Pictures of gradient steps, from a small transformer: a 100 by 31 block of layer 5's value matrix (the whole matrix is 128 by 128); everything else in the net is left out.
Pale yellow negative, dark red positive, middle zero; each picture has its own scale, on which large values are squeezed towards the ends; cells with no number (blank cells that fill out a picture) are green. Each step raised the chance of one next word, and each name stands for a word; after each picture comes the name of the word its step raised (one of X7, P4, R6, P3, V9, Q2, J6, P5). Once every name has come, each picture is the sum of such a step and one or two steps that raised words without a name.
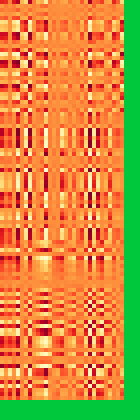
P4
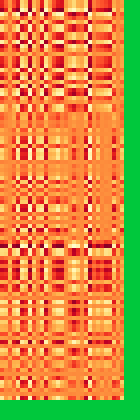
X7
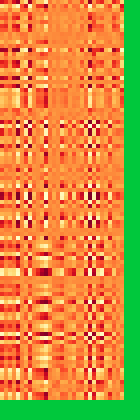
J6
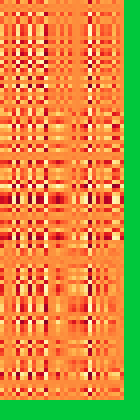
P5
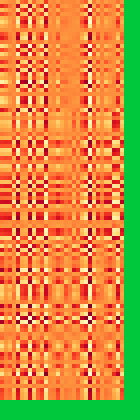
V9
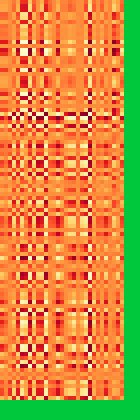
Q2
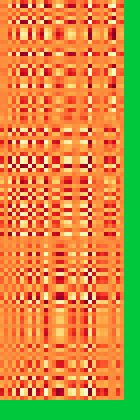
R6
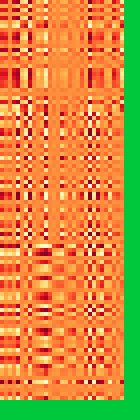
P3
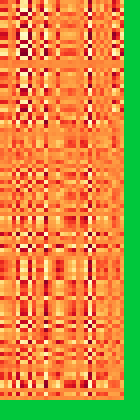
X7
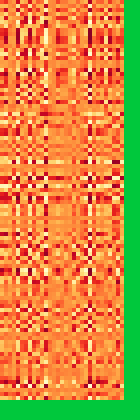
P3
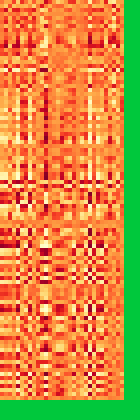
V9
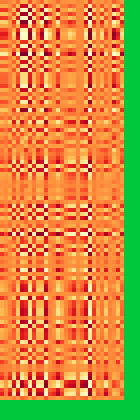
R6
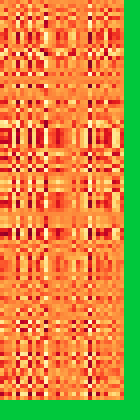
P4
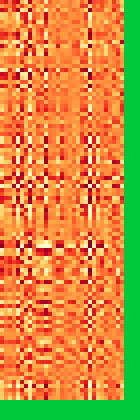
X7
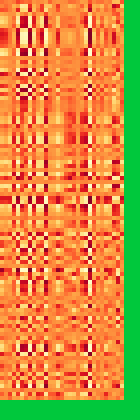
V9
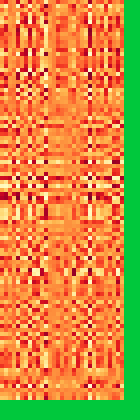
J6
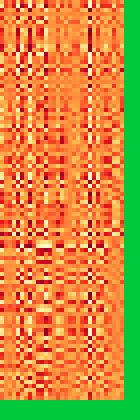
R6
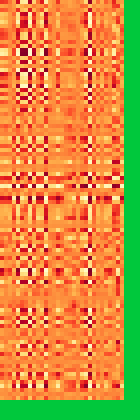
P5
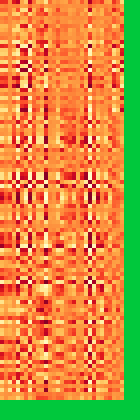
P5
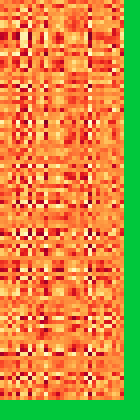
V9
